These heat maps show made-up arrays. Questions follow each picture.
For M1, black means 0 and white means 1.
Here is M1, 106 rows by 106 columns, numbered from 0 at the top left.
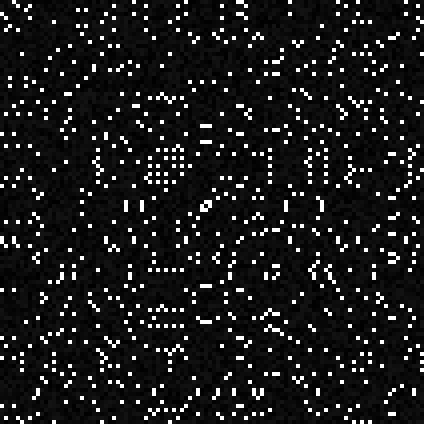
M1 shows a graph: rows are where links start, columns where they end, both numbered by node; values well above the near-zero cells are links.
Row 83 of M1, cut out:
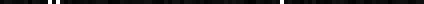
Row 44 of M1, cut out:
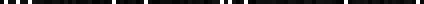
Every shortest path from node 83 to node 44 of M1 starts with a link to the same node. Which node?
node 70
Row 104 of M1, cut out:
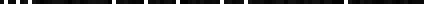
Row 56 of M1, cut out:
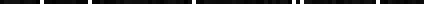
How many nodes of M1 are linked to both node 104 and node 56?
0
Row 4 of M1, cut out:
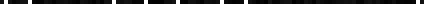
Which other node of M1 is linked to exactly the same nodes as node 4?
node 86
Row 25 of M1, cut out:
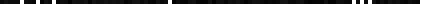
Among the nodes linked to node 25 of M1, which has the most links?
node 9
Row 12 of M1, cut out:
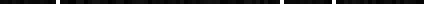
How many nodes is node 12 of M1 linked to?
3
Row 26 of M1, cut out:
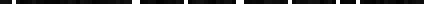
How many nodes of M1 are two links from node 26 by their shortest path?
10
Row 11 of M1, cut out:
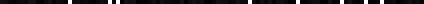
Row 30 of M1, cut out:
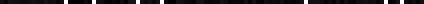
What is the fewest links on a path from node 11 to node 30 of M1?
3
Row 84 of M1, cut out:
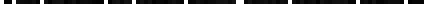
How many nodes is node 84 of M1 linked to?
11
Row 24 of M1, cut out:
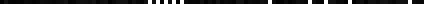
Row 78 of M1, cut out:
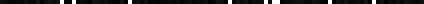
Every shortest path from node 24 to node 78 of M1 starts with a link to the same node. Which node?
node 37
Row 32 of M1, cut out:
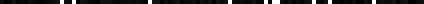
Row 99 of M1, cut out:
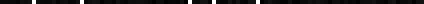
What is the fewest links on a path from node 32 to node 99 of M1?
4
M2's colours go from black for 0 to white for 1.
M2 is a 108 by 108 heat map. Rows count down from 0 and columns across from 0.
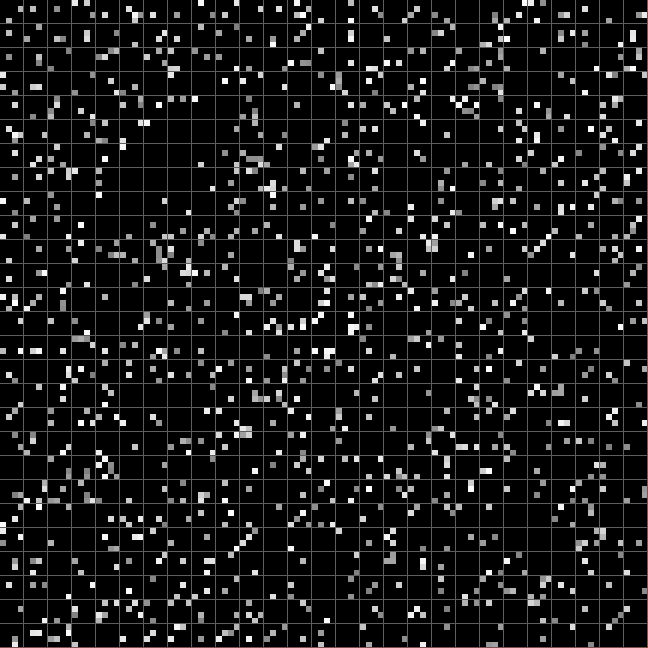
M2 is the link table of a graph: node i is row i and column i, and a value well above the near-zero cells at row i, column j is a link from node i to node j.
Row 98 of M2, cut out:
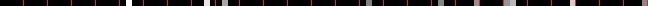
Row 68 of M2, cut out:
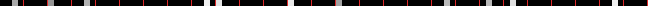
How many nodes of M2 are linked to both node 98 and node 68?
2
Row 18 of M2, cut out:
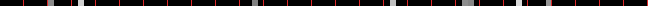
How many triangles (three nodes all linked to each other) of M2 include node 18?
2
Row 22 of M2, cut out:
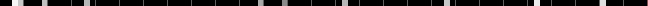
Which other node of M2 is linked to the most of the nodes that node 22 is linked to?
node 82
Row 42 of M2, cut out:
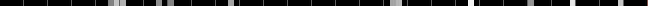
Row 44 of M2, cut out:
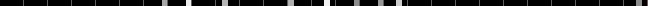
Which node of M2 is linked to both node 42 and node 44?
node 66
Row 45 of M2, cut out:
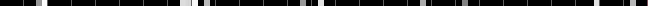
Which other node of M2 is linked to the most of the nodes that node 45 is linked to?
node 93
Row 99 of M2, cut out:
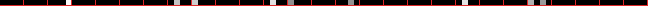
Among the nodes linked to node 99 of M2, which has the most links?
node 58
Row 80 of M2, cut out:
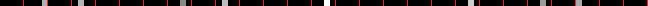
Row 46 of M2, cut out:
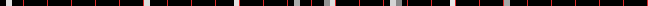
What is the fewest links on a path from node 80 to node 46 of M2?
2
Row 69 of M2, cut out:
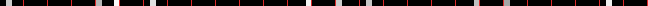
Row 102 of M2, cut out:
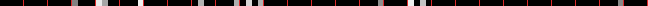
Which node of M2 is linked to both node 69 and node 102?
node 16
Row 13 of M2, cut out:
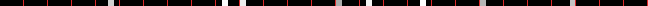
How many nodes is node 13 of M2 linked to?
8
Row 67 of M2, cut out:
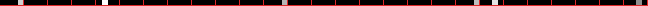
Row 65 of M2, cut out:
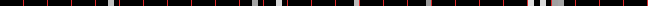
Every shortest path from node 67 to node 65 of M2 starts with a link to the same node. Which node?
node 106
